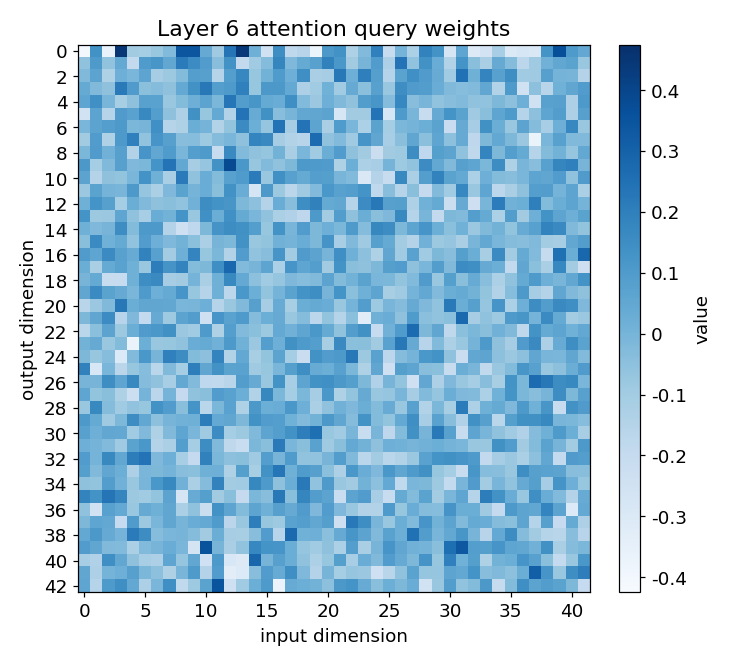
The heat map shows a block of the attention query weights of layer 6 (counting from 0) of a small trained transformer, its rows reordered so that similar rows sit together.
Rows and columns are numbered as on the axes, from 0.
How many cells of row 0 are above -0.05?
22
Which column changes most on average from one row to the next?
10
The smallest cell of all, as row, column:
0, 0
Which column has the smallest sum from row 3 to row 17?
32
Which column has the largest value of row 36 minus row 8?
11
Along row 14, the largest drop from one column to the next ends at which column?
7
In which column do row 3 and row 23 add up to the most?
26
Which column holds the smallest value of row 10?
23
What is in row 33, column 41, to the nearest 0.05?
-0.05
